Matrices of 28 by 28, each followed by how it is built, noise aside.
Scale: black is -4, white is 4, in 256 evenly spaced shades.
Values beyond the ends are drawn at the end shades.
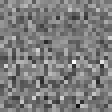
repeating columns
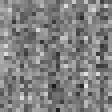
blocks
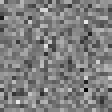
low rank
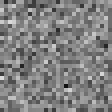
noise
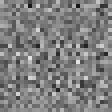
low rank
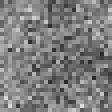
smooth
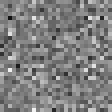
low rank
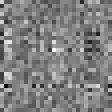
low rank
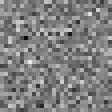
noise
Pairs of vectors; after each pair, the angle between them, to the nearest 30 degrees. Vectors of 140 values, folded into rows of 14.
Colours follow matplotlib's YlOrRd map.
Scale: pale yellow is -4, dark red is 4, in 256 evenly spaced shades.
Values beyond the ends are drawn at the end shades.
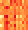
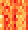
30 degrees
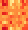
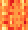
150 degrees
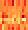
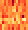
30 degrees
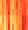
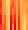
150 degrees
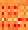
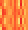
90 degrees
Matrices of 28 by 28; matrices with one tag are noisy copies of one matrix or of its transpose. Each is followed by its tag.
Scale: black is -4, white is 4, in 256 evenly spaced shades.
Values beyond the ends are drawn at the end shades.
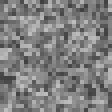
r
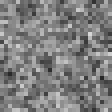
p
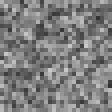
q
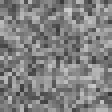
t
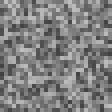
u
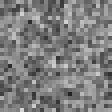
t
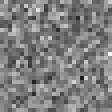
q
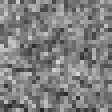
u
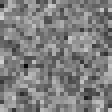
r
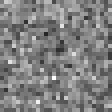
u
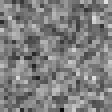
q
